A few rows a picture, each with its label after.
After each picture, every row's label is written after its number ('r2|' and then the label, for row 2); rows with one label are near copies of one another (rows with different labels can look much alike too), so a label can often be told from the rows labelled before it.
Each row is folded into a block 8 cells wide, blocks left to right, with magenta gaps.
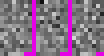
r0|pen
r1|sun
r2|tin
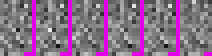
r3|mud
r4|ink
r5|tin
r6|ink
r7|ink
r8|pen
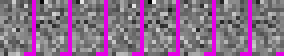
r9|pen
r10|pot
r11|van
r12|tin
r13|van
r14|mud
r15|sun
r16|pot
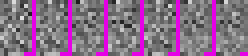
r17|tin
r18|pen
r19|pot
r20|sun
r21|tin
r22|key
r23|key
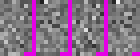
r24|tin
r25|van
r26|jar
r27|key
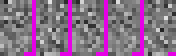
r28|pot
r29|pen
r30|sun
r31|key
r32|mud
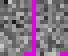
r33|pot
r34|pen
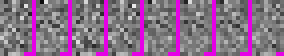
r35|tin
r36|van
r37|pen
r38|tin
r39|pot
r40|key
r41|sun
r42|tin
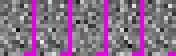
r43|mud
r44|pen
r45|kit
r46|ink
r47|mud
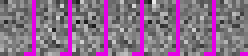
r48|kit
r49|ink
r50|kit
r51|pen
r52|key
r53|jar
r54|kit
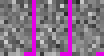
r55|pen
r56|pen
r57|key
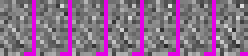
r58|jar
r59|mud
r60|jar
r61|jar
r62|ink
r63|jar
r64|jar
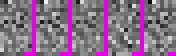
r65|kit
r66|sun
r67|pot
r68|mud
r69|pot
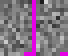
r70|jar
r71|pot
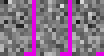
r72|kit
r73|tin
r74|kit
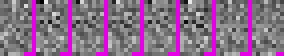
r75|tin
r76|key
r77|pot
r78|pot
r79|sun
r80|sun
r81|pen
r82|pen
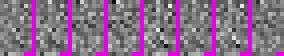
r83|mud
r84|pen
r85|pot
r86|pot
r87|ink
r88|pen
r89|ink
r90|pot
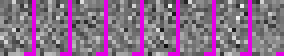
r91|pen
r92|tin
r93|pot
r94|mud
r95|ink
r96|van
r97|mud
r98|key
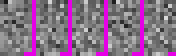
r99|sun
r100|pen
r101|pen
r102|pot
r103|tin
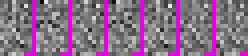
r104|ink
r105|van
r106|mud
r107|sun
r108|ink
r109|jar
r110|pen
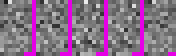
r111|van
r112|kit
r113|pen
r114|mud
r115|van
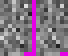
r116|tin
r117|ink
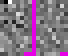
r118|key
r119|mud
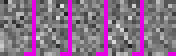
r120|pot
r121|tin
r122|kit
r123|jar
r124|tin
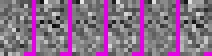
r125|jar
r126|sun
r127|key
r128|pot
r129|key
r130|sun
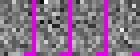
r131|pen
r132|sun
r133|pot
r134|ink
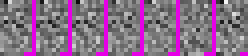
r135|sun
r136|pot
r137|pot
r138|kit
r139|van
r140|pen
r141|key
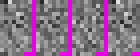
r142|key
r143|pot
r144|jar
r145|key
